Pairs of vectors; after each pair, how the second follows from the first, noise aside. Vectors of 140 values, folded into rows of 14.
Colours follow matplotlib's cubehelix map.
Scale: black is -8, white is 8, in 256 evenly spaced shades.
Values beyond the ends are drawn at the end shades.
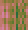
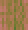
wrapped around, shrunk.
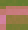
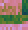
reversed, negated, scaled up.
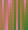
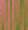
reversed, negated, shrunk.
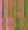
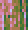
reversed, negated, scaled up.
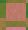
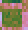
reversed, negated, scaled up.
